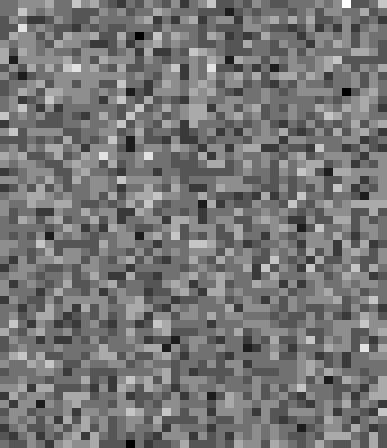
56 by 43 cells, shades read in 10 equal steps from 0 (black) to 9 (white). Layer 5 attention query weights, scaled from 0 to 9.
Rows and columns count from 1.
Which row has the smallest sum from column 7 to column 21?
43
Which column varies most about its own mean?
15
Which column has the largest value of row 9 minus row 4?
9
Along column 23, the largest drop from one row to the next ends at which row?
26
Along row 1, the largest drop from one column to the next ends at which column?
40
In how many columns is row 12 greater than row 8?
18
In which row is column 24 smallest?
50
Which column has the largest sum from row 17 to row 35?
39
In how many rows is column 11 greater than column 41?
25
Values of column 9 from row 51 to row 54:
6 2 3 5
